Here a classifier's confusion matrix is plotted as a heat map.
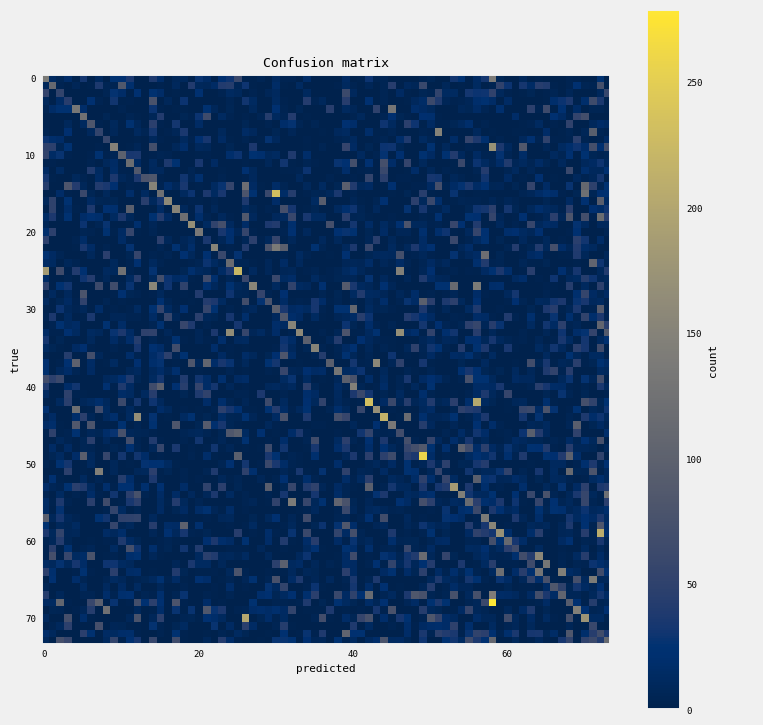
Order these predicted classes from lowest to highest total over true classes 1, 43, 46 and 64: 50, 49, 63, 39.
50, 39, 49, 63
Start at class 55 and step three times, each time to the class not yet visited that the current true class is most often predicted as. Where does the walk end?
39
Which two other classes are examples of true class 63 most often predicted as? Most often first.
65, 31
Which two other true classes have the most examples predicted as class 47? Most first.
44, 19
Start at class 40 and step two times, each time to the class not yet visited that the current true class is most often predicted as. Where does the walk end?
30
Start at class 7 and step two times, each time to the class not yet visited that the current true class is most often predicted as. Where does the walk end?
68
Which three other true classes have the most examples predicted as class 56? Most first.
42, 27, 52
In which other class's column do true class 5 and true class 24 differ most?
71
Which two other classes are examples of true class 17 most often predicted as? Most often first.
11, 31
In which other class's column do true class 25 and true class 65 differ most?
0
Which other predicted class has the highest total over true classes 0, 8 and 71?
58
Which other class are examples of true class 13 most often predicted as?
14
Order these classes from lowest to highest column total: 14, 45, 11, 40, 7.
7, 45, 11, 40, 14
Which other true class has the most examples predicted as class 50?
70
